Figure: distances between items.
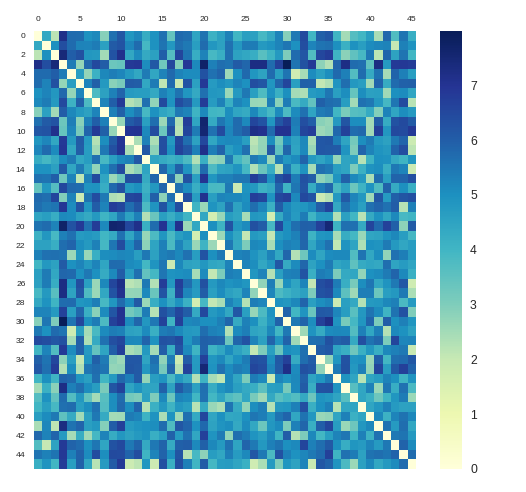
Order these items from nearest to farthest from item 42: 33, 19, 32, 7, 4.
4, 32, 7, 19, 33
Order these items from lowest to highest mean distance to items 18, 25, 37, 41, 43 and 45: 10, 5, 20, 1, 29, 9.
1, 29, 20, 5, 9, 10
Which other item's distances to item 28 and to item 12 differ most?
36
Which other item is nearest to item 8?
2
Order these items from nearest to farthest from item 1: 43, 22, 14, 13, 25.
43, 13, 22, 14, 25
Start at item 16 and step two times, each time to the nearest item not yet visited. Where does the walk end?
38
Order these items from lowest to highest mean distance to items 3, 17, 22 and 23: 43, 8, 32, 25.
25, 8, 32, 43
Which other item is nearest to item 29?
14
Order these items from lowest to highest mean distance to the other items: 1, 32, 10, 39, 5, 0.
39, 0, 5, 1, 32, 10
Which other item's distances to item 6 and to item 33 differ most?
32
